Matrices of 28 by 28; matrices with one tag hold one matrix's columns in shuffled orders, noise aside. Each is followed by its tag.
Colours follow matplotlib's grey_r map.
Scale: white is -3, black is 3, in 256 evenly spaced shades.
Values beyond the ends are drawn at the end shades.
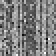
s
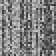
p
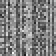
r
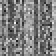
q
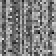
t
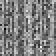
q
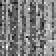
q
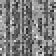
q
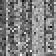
t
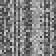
r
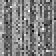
p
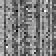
r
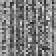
p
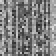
q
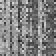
r
